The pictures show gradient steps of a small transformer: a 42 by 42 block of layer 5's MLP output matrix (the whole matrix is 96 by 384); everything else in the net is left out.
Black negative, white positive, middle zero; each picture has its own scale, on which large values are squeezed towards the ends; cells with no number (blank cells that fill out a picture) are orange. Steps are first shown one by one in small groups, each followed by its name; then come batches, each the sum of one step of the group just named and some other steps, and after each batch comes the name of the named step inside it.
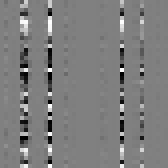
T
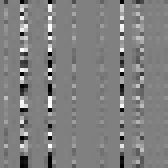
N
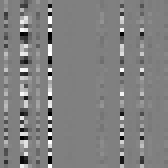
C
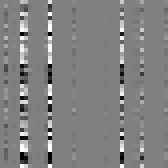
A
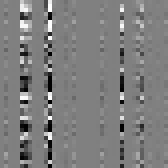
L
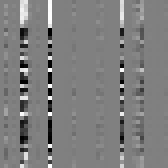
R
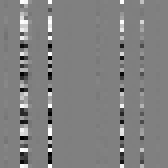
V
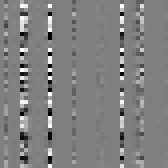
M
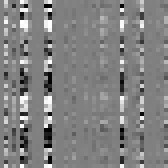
L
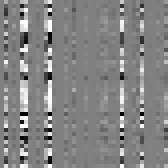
C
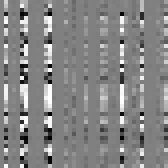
M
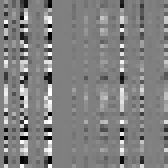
C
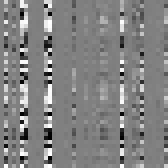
M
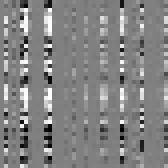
L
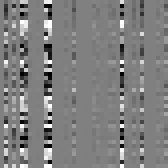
T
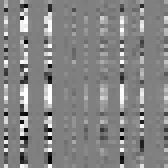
A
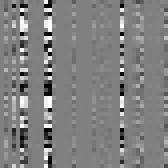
N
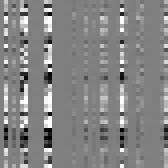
M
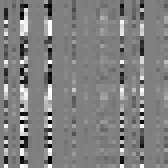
T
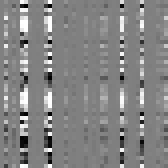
V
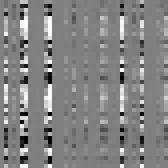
T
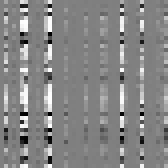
C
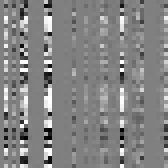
M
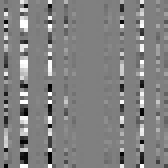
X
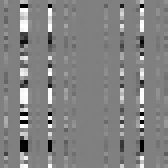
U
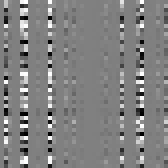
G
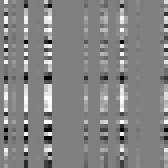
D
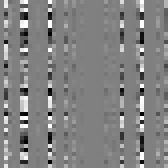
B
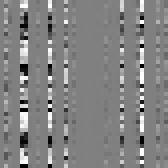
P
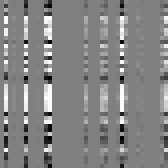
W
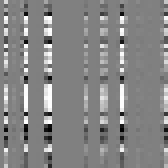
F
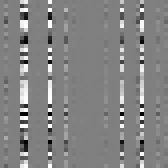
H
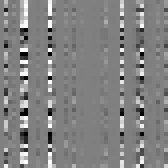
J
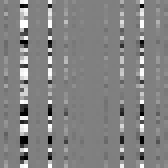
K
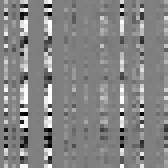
H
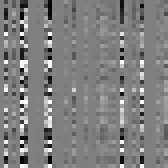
X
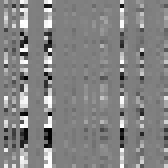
J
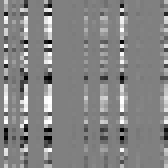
D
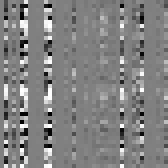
G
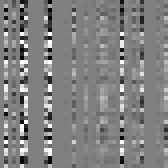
F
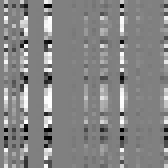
F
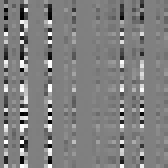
H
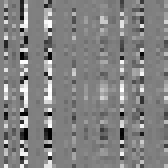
J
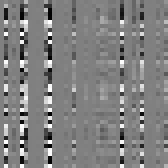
B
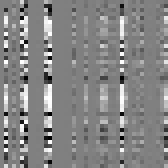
W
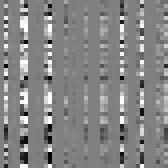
X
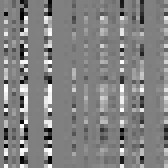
F
